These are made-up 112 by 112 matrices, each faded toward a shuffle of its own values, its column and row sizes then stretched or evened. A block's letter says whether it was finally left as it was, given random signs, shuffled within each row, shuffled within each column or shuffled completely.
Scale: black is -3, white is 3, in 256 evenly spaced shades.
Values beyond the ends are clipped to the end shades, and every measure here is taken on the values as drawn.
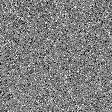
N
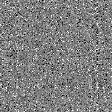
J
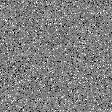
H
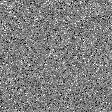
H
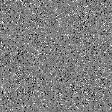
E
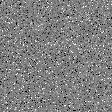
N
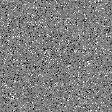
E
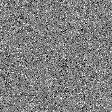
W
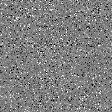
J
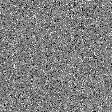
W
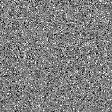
J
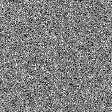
W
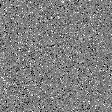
W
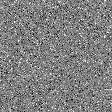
N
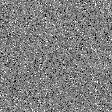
W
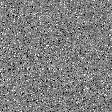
H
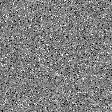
H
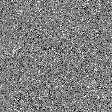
E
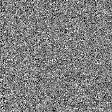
E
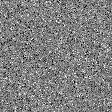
N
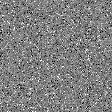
W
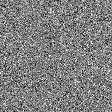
W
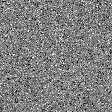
N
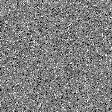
W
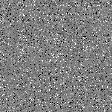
E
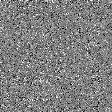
E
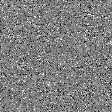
E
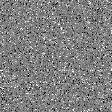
J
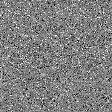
H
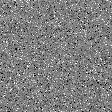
N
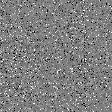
E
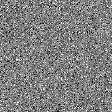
J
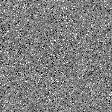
W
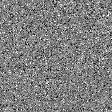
H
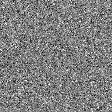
H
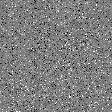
E
